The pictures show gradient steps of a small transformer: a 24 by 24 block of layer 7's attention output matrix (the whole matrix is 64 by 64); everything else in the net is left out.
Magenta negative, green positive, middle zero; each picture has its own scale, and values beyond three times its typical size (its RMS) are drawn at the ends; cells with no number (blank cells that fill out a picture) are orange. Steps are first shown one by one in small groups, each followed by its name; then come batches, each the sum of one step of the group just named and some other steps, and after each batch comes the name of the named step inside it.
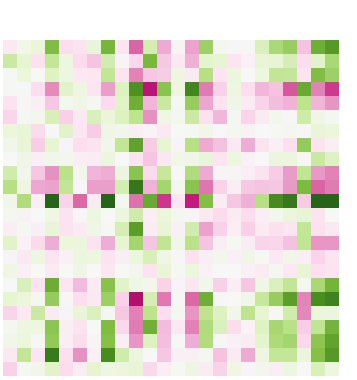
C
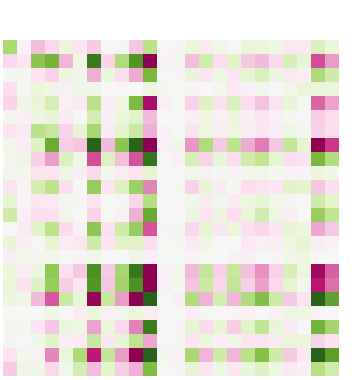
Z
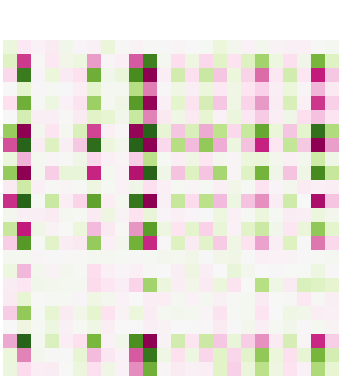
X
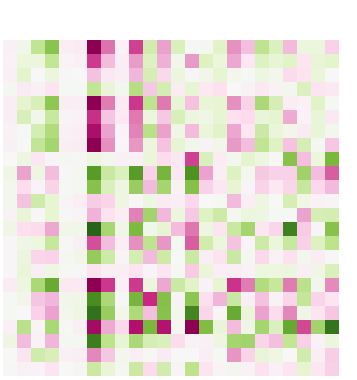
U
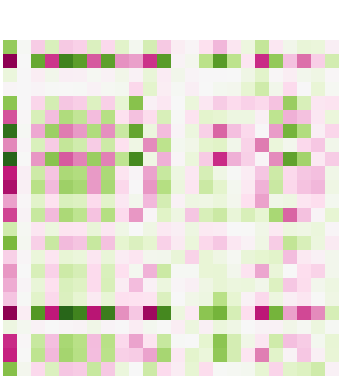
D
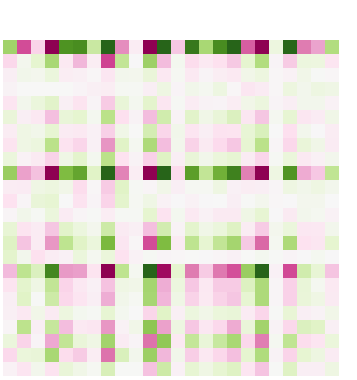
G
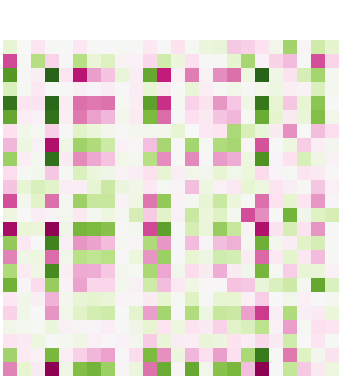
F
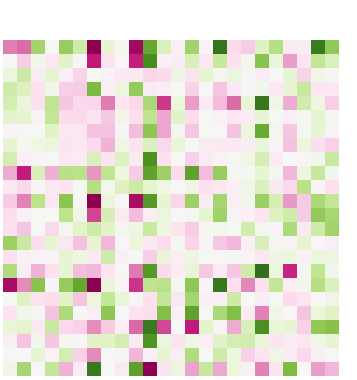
U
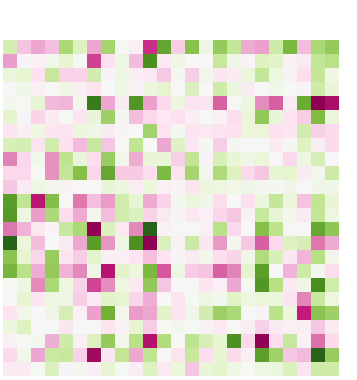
G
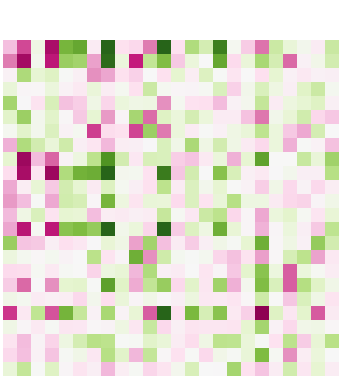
G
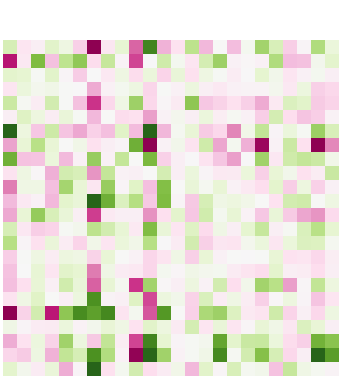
D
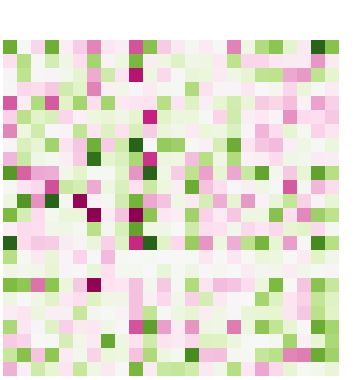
C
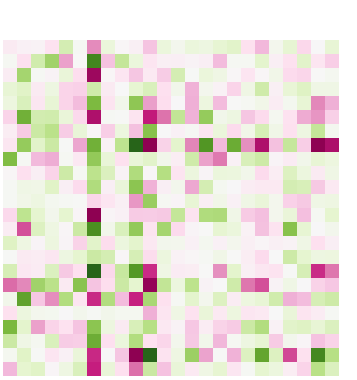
Z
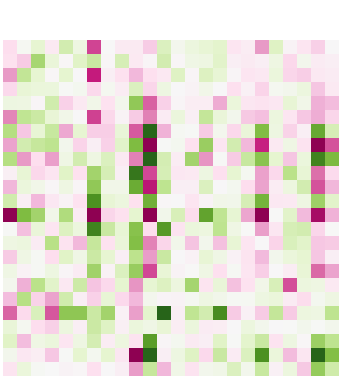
Z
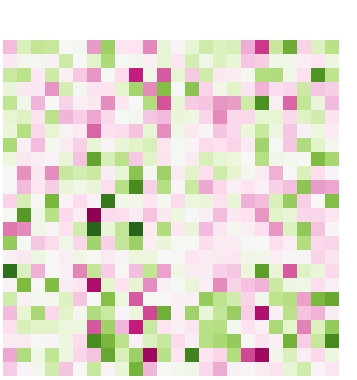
C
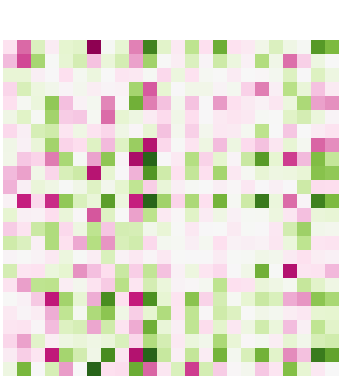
Z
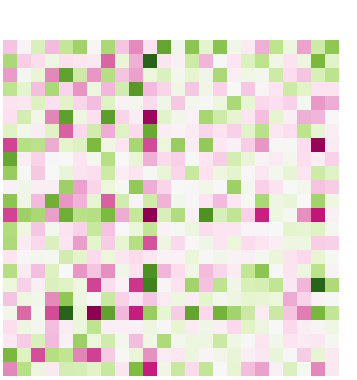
G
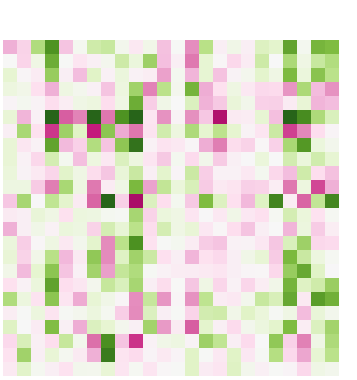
C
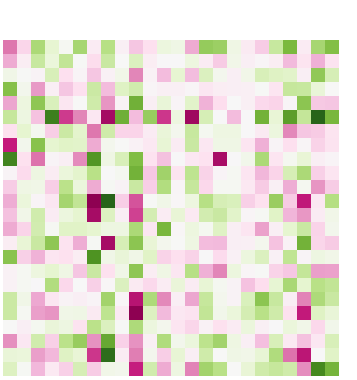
C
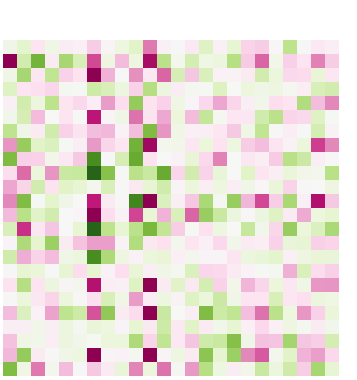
D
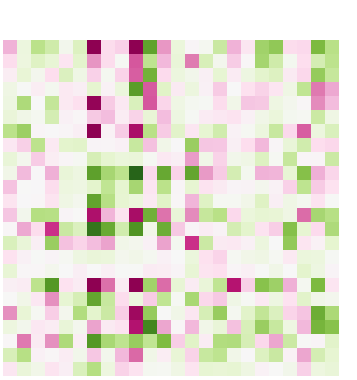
U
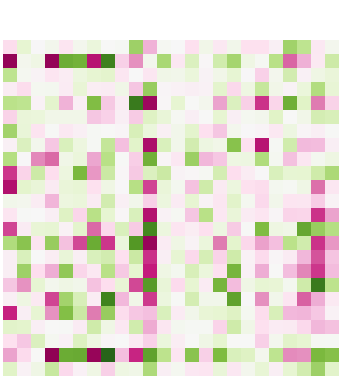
D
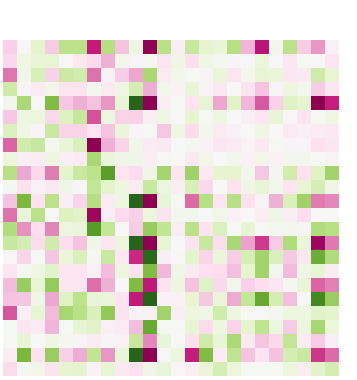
G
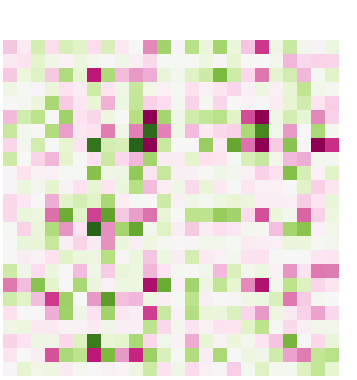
Z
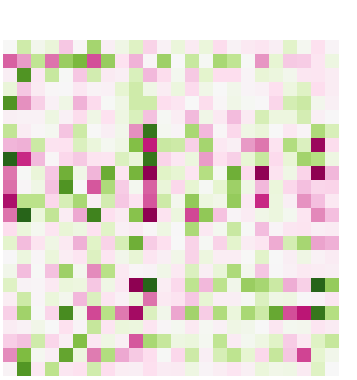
D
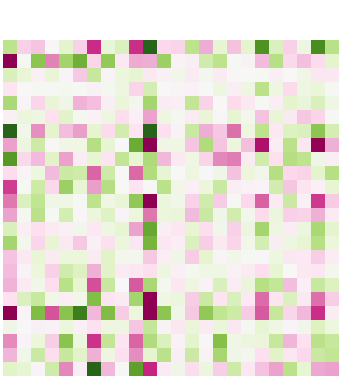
D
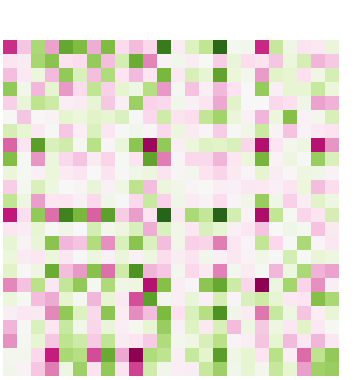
Z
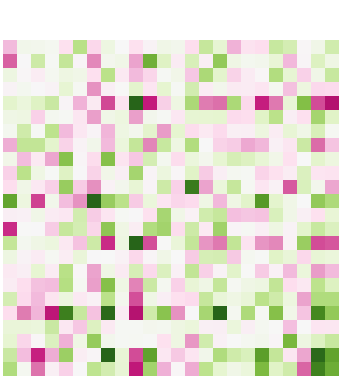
C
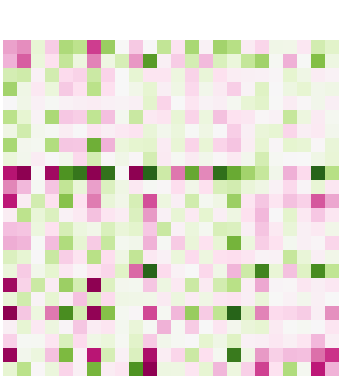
G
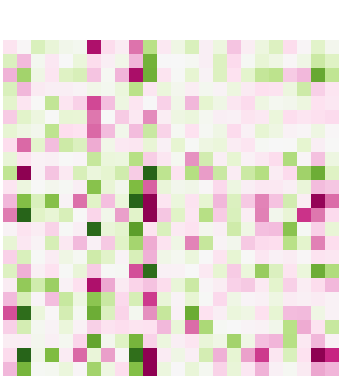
U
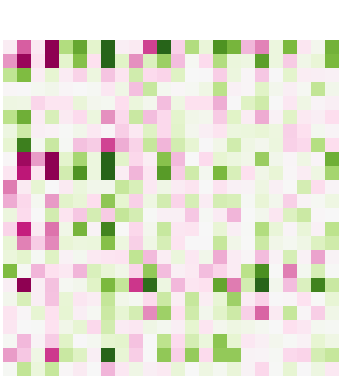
G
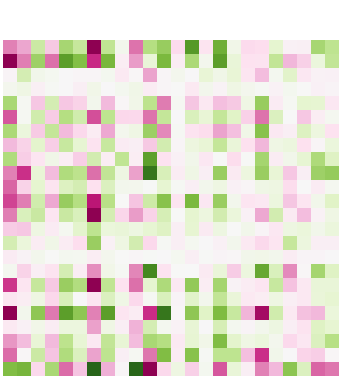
D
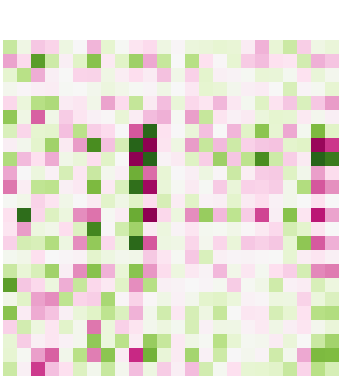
Z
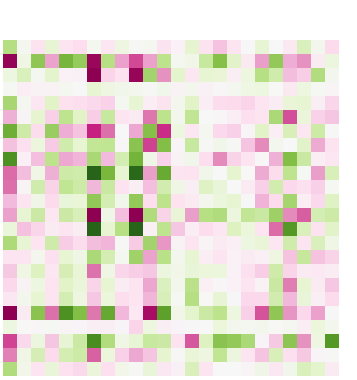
D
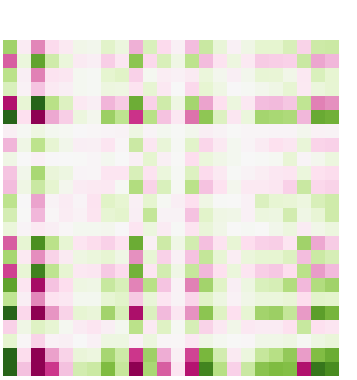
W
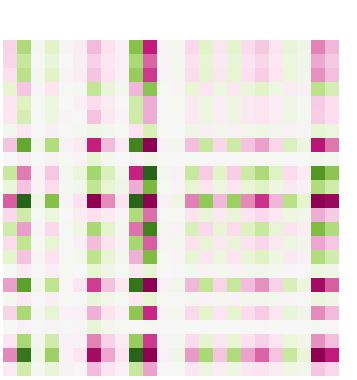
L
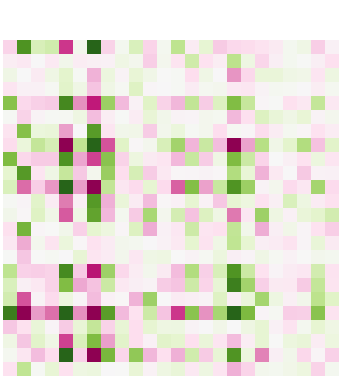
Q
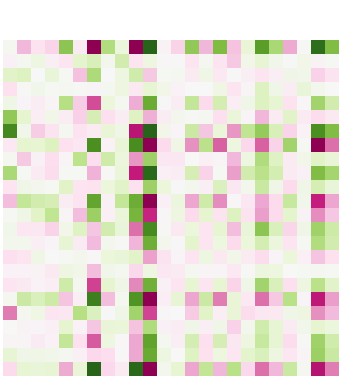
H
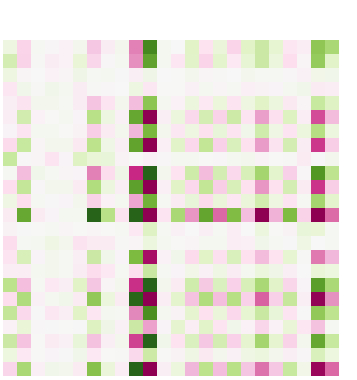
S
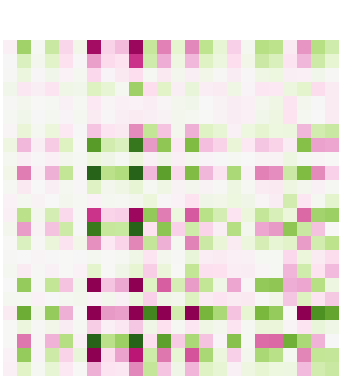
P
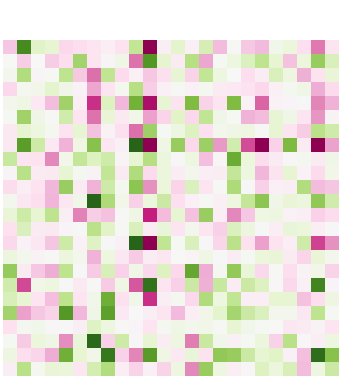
Q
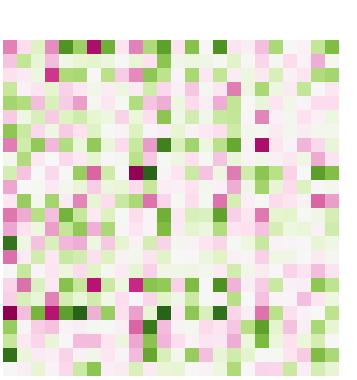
H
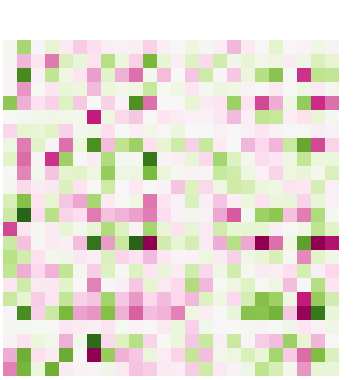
Q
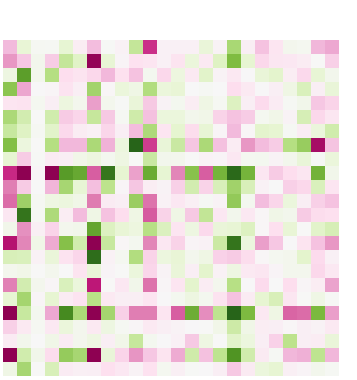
L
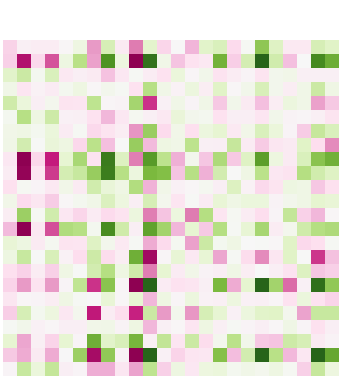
P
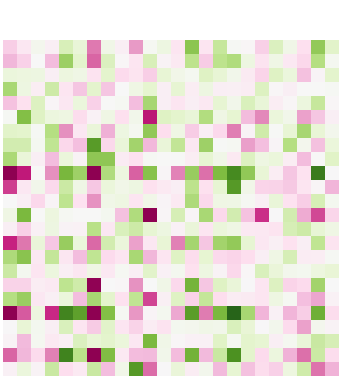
S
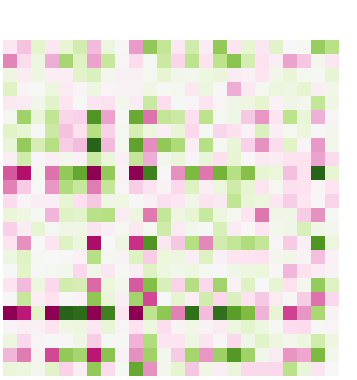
S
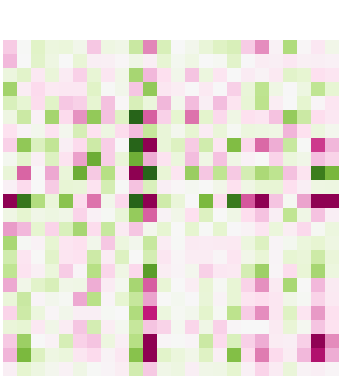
L
